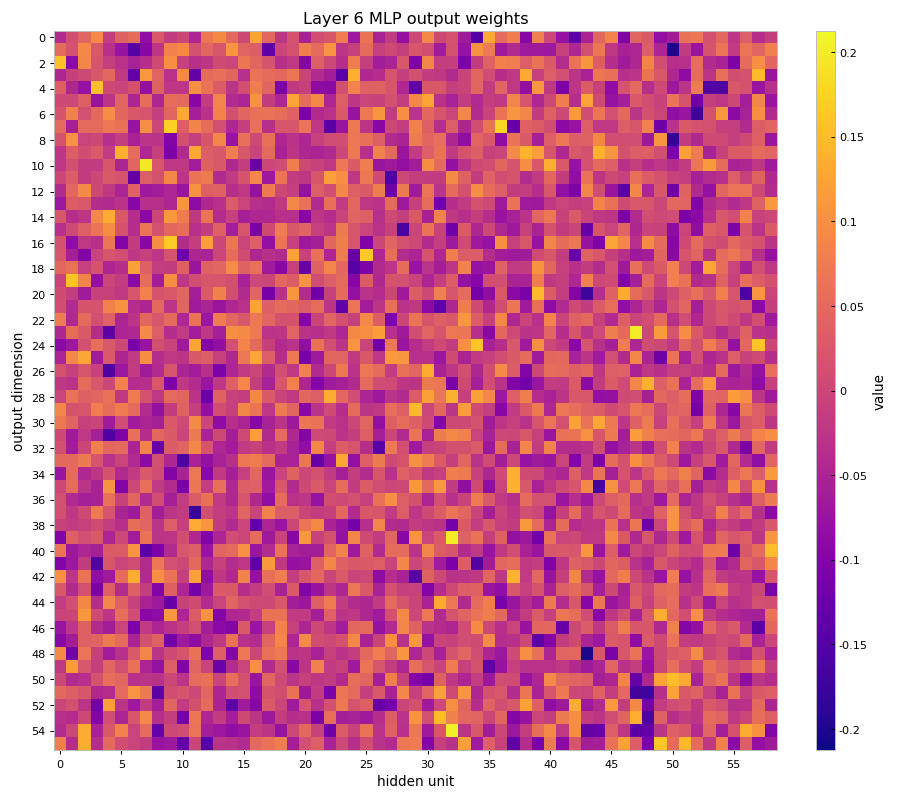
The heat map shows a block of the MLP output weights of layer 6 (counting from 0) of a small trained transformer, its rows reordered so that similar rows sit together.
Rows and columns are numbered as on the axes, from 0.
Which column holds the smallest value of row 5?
52
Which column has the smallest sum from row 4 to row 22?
50
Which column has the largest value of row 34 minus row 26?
4
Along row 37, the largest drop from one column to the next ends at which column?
11
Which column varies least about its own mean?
15
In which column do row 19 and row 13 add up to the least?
6
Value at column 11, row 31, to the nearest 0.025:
0.075
